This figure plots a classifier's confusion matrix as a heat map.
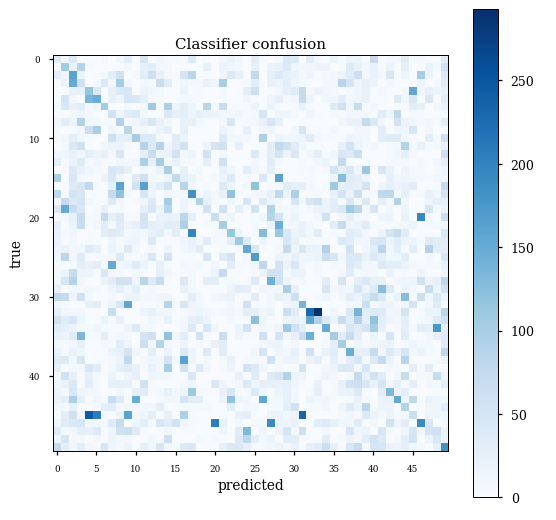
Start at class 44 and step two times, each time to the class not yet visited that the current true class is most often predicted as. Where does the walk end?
14
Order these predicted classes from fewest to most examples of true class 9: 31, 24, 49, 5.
49, 24, 31, 5
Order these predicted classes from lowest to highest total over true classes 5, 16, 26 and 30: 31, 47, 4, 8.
47, 31, 8, 4
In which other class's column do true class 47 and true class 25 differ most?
24
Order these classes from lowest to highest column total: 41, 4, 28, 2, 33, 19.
19, 33, 4, 41, 28, 2
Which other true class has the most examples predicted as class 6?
20
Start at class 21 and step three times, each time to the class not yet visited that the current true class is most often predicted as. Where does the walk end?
2
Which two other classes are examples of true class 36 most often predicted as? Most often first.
13, 11
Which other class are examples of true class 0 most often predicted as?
40
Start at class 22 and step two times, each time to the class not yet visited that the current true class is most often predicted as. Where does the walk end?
8
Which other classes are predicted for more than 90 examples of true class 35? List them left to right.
3, 14, 32
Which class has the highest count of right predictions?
32
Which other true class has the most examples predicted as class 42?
17
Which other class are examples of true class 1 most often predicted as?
3
